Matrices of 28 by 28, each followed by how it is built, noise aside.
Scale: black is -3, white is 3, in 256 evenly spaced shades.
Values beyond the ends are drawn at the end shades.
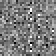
uneven columns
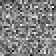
repeating columns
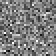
noise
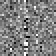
uneven columns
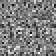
repeating columns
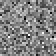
noise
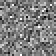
noise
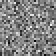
noise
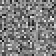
repeating columns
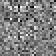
low rank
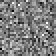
noise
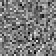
noise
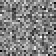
repeating rows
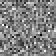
repeating columns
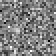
noise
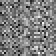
repeating rows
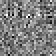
low rank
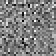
low rank
